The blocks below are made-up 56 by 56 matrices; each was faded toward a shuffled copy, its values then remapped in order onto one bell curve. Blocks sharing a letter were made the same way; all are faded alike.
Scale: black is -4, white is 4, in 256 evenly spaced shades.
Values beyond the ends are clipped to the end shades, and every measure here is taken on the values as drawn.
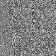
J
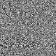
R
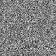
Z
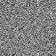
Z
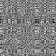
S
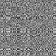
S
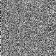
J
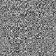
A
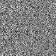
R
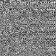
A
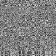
A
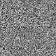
R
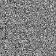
J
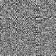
A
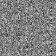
J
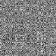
A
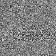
R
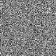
R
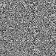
R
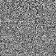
R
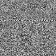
R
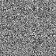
R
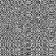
S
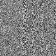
J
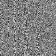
J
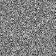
J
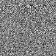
R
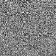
R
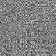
A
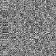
A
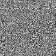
R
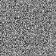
R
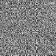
A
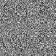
Z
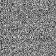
Z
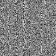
J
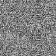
Z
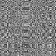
S
